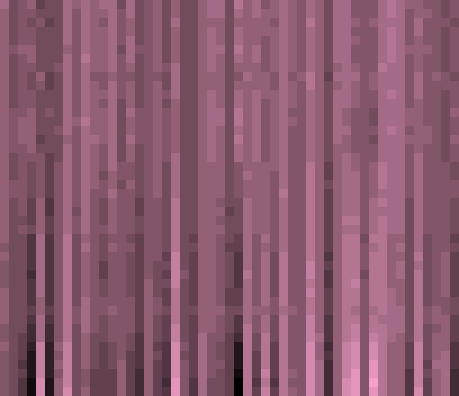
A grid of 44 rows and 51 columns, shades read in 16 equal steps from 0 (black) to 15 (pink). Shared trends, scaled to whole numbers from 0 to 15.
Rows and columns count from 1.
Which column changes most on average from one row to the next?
27
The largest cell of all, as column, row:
42, 43
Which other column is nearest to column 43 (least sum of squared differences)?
32
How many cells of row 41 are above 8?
23
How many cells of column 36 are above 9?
5
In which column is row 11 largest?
44
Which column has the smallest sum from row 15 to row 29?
6
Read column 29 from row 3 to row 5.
9 9 9
